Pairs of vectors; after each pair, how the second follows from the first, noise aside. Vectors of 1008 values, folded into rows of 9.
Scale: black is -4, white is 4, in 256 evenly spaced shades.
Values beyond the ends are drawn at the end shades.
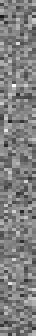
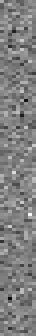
wrapped around, partly zeroed.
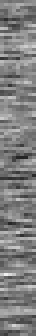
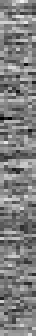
wrapped around, negated.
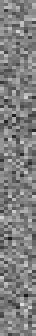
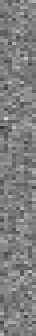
wrapped around, negated, shrunk.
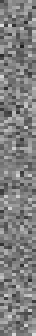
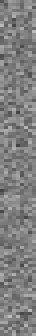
shrunk.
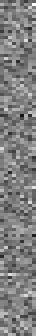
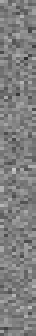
wrapped around, negated, shrunk.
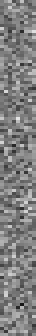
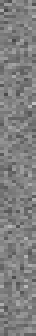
wrapped around, negated, shrunk.
